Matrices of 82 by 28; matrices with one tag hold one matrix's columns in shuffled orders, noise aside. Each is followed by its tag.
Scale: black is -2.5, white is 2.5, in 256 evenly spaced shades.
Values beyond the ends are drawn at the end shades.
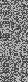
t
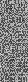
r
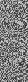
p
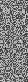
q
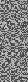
p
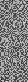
p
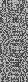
r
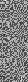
p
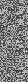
q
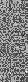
r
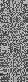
r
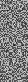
p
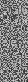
q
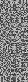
r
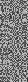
q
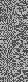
q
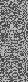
t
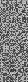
r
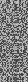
r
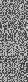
t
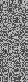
r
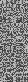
r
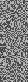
p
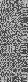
r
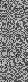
p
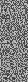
q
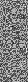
q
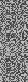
t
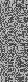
r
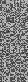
r
